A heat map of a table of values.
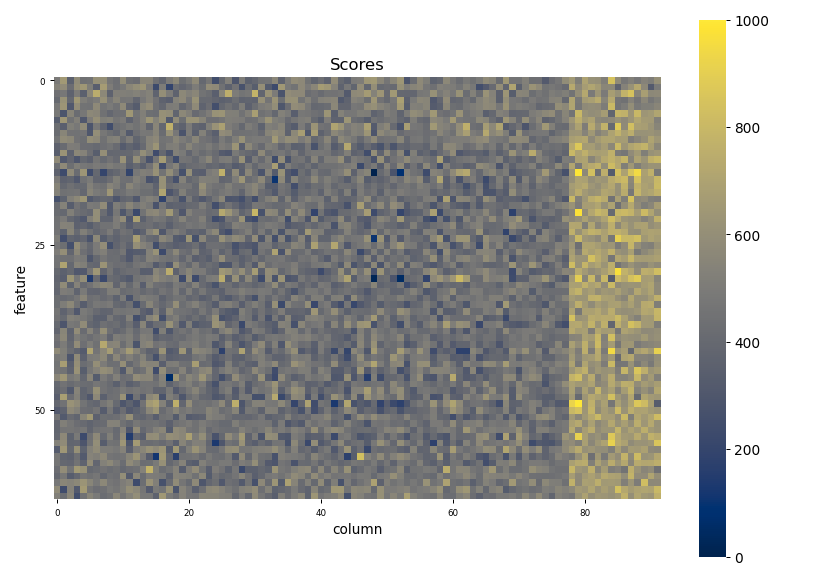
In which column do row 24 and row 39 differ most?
48
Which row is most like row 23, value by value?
36
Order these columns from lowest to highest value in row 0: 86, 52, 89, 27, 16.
27, 16, 86, 89, 52
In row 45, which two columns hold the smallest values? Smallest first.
17, 47
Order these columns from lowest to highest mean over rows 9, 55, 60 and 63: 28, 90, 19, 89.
19, 28, 89, 90
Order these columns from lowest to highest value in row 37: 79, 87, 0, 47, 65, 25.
0, 65, 25, 47, 79, 87
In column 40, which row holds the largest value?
1
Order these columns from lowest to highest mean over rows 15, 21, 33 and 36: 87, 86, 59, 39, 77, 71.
59, 71, 77, 39, 87, 86
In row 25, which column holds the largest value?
87
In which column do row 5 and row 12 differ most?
84
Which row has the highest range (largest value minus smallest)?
14
